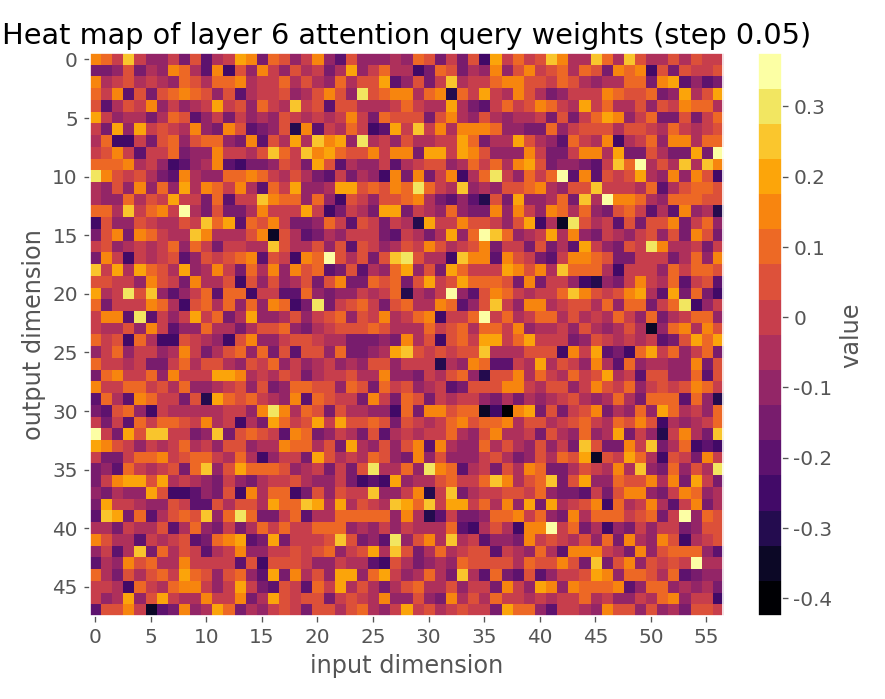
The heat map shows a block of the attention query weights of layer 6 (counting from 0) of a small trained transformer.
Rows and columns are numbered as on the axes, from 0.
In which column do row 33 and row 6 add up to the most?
29
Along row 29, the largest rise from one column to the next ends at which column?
11
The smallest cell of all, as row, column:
30, 37
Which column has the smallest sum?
51
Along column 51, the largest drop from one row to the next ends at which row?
31
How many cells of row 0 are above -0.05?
34
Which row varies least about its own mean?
28
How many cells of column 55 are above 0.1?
3
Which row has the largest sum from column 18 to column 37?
38
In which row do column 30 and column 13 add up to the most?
35
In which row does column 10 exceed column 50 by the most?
23
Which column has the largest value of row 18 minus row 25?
42
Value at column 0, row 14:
-0.25
